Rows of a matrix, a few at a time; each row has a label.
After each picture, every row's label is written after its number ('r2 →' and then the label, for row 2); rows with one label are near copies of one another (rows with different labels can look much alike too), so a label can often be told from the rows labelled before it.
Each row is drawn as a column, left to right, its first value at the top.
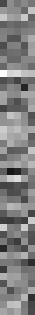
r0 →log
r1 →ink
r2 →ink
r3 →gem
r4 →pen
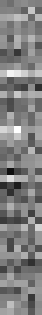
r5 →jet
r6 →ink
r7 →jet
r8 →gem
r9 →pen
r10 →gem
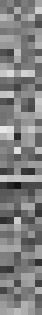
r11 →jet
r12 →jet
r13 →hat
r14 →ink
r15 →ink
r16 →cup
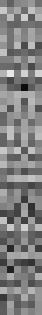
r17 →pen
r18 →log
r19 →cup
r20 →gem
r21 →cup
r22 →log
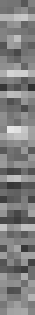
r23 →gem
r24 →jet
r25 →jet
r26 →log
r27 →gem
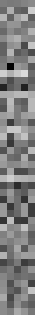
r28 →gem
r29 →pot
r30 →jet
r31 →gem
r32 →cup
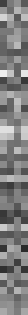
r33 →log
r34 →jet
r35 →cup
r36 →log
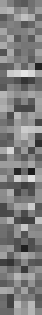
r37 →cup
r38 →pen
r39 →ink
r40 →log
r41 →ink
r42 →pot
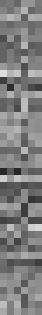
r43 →ink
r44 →gem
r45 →ink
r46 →cup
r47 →gem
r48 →gem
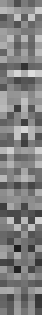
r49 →cup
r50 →pen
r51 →log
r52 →pot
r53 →log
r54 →pen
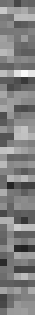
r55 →pen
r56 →hat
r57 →log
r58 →log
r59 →log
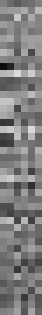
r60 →pot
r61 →pot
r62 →log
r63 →pen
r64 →jet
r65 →pen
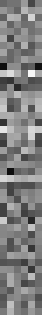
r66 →pot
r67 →ink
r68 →gem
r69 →cup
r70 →log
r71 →pot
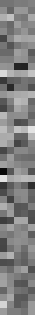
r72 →ink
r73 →gem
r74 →pot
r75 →pot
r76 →jet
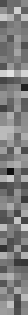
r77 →log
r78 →ink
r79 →pen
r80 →gem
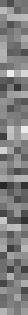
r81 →hat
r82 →log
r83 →gem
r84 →jet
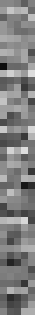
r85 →pot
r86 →pen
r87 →pen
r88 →hat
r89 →jet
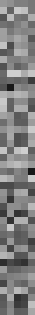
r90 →cup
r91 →gem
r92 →pen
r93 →pen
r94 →ink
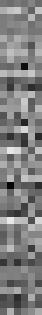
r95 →pen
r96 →hat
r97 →pen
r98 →pot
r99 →gem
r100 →hat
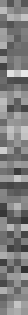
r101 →cup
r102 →log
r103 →ink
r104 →log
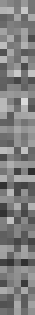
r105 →cup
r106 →pen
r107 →ink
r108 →cup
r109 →ink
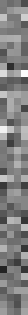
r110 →jet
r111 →pot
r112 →pen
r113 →log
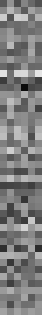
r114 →log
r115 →cup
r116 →log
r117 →gem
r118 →hat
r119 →log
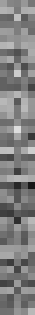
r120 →cup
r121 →cup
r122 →jet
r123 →cup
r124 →hat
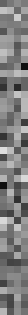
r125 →hat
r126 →pen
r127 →gem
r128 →pot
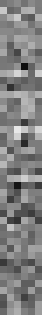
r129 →pen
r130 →gem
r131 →jet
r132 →pot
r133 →cup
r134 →jet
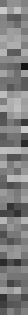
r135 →pen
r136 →cup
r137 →cup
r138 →pot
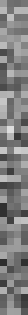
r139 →cup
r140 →jet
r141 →hat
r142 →pen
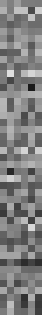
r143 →cup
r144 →ink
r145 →cup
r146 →pen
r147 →gem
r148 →pen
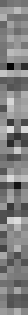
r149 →log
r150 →pot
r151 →hat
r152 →pot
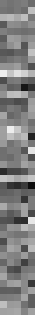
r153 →ink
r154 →jet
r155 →jet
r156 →gem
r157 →hat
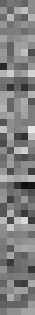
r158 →pot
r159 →gem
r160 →hat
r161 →hat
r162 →jet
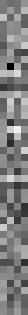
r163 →gem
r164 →pot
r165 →jet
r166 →cup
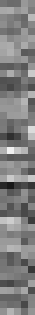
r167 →hat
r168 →hat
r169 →hat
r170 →cup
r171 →jet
